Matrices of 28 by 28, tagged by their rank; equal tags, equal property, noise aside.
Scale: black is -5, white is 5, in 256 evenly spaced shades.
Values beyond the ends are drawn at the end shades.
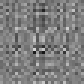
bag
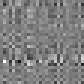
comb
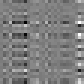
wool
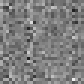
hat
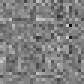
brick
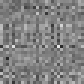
bag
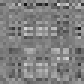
comb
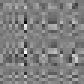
comb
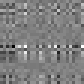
comb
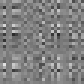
comb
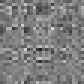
bag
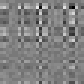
wool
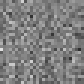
brick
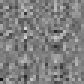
hat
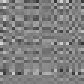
comb
